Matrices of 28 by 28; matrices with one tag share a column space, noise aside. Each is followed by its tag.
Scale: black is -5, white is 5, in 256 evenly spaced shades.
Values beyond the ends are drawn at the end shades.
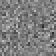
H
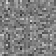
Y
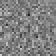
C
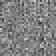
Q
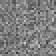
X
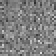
X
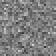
C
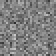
Y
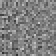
Y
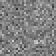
X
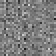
Q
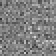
X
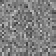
H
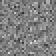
X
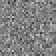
Q
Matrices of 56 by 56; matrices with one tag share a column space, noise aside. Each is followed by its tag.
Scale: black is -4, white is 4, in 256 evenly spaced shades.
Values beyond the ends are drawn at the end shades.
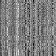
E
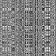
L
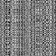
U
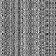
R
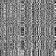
E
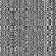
L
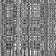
E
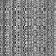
L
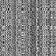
L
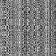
L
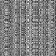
U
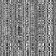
E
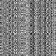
R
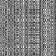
U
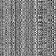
U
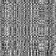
E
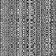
U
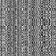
L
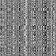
L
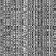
L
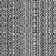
R
